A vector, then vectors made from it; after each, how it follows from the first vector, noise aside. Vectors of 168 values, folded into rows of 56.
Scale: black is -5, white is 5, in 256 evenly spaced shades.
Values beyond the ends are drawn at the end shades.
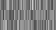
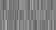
shrunk.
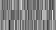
reversed, negated.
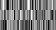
negated, scaled up.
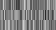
wrapped around, negated.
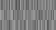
wrapped around, shrunk.
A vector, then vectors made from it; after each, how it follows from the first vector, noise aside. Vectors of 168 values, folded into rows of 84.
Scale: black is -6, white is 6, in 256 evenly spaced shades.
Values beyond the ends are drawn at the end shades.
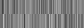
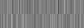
wrapped around, negated, shrunk.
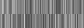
negated.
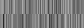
negated.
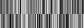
wrapped around, scaled up.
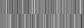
reversed, partly zeroed.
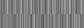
wrapped around, negated, shrunk.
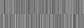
wrapped around, negated, shrunk.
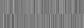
wrapped around, shrunk.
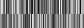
reversed, negated, scaled up.
